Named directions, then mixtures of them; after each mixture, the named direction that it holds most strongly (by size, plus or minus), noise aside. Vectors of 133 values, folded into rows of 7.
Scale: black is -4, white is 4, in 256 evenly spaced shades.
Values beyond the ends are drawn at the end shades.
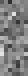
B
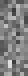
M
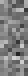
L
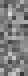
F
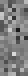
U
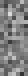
F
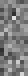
F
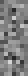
F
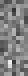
M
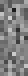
U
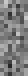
M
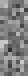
L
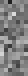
B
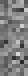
L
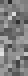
B
